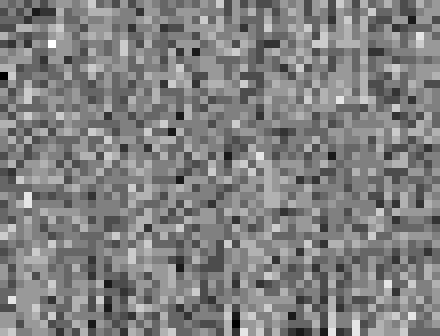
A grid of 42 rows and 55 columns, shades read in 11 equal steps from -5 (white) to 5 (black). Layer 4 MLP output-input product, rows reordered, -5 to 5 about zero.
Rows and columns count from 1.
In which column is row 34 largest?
23
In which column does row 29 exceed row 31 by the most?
19
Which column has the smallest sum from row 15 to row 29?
34
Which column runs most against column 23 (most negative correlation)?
3
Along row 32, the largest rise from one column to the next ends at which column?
38
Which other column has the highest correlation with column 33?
51
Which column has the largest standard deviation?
50
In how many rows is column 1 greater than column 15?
17
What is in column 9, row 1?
-1
